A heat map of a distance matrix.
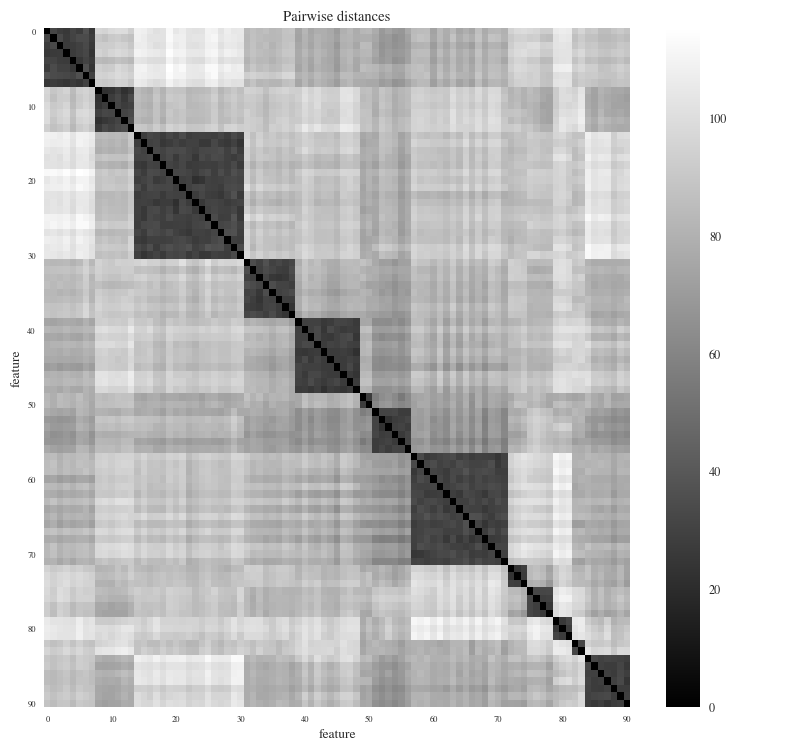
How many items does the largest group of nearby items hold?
17
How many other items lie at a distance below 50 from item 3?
7
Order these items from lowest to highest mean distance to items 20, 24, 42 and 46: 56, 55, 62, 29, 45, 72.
45, 29, 55, 56, 62, 72
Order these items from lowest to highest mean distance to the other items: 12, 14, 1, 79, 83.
14, 1, 12, 83, 79
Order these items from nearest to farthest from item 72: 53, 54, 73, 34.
73, 54, 53, 34
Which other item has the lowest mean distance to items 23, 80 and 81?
79
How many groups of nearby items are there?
13
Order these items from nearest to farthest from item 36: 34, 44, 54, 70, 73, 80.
34, 54, 44, 70, 73, 80
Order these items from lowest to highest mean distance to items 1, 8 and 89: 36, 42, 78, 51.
51, 78, 36, 42
